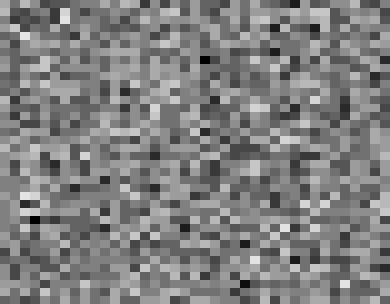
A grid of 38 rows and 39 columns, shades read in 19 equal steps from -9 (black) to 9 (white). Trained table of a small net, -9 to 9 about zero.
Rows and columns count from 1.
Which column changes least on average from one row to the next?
10
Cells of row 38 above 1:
13
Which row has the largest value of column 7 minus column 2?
3
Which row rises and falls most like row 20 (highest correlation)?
31
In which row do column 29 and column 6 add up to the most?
29
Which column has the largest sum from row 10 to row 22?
20
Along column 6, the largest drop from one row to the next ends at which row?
21
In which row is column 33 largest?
26
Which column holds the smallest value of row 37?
24
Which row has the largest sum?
6
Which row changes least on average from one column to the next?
7
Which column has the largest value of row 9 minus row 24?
16
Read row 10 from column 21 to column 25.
-1 -4 0 -3 0
